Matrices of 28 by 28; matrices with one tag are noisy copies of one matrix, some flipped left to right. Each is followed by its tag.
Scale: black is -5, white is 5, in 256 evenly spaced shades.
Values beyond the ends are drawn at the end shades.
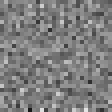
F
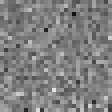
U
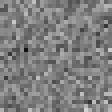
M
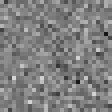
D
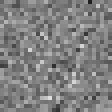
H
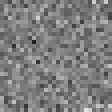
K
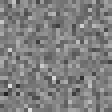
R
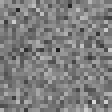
M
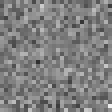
K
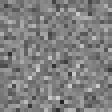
H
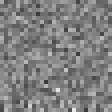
U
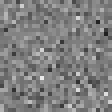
D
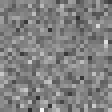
F
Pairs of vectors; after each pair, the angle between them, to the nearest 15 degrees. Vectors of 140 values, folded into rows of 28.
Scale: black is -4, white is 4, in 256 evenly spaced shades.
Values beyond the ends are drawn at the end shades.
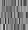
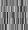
105 degrees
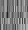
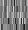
135 degrees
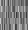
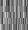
75 degrees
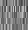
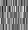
30 degrees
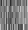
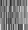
15 degrees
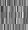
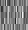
15 degrees
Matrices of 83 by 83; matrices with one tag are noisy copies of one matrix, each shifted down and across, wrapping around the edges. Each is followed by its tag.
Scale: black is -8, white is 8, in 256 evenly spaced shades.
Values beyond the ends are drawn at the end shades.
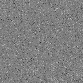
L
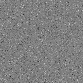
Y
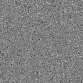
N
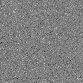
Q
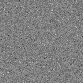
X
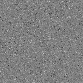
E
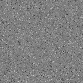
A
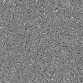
L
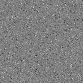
Y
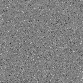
X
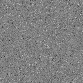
N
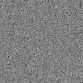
L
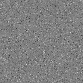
Y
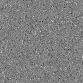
X
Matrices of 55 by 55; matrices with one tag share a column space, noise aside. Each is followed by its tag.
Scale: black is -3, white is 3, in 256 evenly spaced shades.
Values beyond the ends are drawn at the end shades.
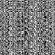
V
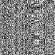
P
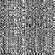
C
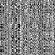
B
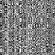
B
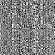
B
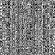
B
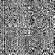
C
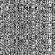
P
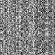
V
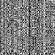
C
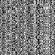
P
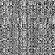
B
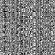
V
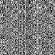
P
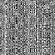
B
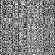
B
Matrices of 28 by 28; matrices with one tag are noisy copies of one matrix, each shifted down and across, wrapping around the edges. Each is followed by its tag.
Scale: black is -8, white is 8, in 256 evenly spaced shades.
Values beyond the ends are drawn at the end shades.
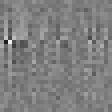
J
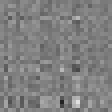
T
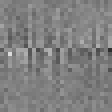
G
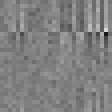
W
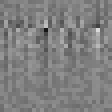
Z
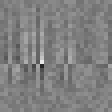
W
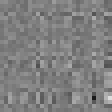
T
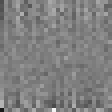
Z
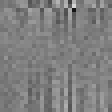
W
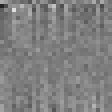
G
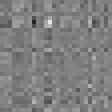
T
